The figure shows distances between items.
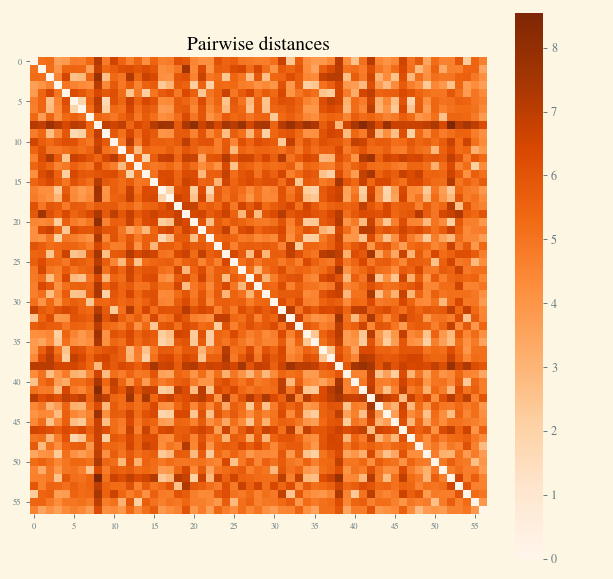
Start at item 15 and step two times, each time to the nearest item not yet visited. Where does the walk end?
23
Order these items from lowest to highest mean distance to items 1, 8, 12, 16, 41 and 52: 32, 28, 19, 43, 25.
43, 32, 28, 25, 19
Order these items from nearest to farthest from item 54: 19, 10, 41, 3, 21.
3, 21, 41, 19, 10
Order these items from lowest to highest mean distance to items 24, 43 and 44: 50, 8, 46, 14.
50, 14, 46, 8
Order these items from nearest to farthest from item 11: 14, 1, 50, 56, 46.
50, 56, 46, 14, 1
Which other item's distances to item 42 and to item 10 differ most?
31
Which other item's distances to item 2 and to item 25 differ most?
24
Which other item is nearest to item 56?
48
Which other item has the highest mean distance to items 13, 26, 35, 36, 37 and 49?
8
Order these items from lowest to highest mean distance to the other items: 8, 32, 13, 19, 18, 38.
13, 32, 18, 19, 38, 8
